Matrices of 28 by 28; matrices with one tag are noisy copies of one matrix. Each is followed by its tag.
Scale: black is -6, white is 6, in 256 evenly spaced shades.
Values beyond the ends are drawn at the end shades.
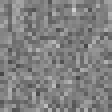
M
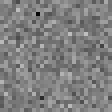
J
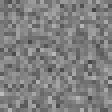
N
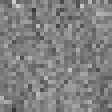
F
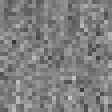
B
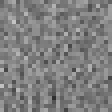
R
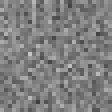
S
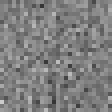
R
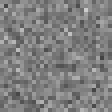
J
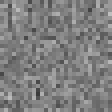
M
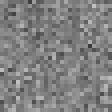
B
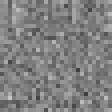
M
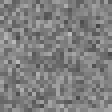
J
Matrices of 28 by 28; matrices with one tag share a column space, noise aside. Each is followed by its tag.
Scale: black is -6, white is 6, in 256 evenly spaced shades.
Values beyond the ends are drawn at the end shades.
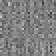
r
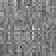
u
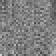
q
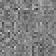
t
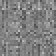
t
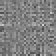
q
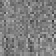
r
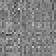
t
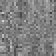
r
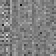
q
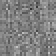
t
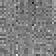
q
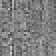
t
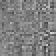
t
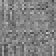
t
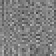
q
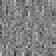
u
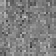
r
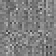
t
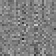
q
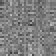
q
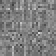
t
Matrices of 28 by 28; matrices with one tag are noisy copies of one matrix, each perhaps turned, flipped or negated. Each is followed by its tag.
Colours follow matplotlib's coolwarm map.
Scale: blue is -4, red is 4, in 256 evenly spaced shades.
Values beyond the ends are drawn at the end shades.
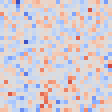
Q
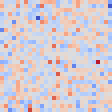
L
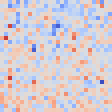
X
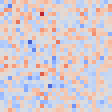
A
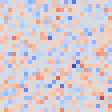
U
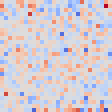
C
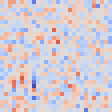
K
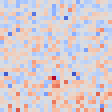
X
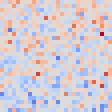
X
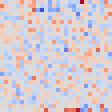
C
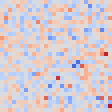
U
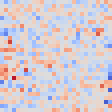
C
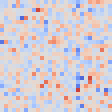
K
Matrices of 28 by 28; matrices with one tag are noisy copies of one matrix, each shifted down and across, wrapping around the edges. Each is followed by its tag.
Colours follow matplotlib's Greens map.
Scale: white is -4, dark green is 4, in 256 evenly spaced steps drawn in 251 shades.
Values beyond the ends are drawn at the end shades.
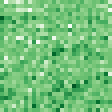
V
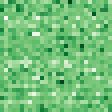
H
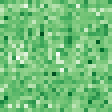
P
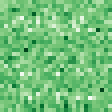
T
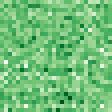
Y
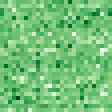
H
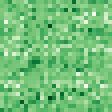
V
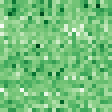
P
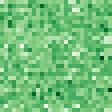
H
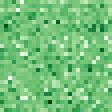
H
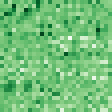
V
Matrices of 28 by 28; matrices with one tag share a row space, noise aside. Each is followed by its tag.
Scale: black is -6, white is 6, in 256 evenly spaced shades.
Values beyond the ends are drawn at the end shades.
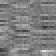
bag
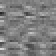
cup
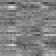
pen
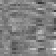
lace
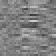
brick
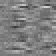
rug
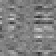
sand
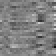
lace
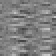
rug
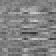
brick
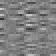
cup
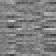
pen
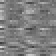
cup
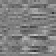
brick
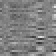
lace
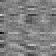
cup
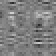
sand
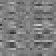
sand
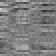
bag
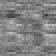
pen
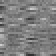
cup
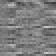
pen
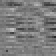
pen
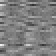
cup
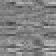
pen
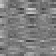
cup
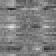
pen
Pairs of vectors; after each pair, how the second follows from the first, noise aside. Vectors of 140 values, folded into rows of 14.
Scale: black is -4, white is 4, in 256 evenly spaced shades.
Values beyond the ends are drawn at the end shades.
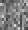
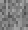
reversed, negated, shrunk.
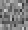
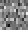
reversed, negated.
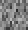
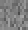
wrapped around, shrunk.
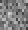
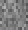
wrapped around, shrunk.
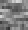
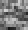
reversed, negated.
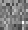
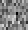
wrapped around, negated.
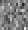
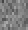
reversed, negated, shrunk.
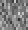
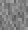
negated, shrunk.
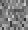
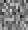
reversed, negated.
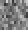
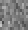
wrapped around, negated, shrunk.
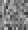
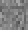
reversed, negated, shrunk.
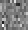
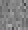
reversed, negated, shrunk.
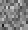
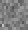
negated, shrunk.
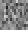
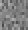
wrapped around, shrunk.
